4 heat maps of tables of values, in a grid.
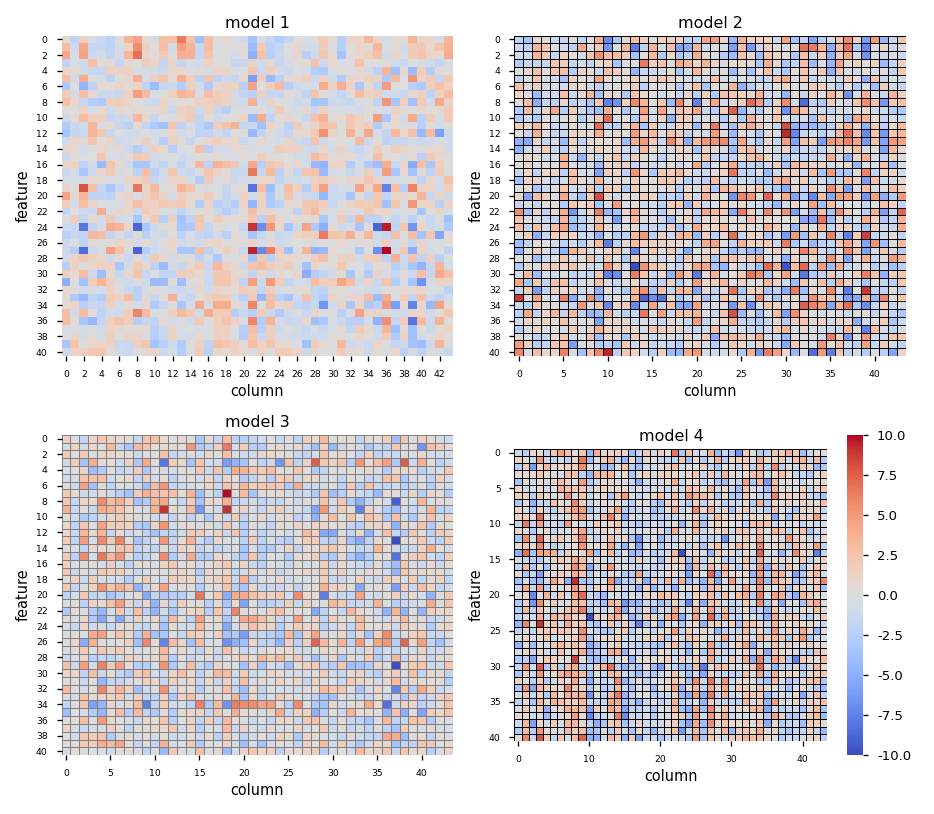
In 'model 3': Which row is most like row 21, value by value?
14
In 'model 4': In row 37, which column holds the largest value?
14
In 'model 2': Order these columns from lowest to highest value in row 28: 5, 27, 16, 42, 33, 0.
16, 0, 33, 5, 27, 42
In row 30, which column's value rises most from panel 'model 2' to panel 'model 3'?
20
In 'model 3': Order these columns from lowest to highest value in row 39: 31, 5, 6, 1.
1, 31, 5, 6
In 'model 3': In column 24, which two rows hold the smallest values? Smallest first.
3, 26
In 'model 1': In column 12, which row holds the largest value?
33
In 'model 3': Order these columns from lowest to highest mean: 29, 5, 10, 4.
10, 29, 5, 4
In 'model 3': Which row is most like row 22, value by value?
35
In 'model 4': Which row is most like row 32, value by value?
37
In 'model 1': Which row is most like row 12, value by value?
25
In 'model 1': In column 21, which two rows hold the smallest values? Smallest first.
19, 5
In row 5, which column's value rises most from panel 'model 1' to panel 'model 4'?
36
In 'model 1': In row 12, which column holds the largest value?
29
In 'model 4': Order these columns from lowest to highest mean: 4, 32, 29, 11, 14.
11, 4, 29, 14, 32
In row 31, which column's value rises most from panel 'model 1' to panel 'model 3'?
40
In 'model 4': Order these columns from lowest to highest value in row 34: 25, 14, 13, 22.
22, 13, 25, 14
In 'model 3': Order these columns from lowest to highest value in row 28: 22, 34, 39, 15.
15, 39, 34, 22
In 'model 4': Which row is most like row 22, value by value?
8
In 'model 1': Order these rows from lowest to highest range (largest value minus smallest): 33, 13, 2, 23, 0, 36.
13, 23, 33, 0, 2, 36
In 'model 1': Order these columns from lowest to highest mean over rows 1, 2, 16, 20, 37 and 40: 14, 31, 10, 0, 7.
31, 10, 7, 14, 0
